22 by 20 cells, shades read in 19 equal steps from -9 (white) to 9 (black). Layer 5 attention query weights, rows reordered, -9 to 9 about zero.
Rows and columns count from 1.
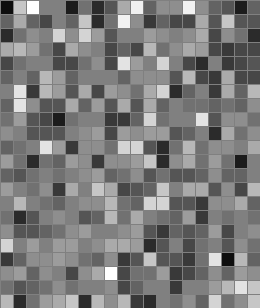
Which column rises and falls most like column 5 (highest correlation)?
4
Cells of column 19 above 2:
7
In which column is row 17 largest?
13
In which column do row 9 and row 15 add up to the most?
5
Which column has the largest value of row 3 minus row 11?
20
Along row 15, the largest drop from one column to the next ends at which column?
12
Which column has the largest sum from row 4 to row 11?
17
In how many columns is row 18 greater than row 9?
6
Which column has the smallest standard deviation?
14
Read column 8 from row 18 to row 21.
-1 2 -3 0
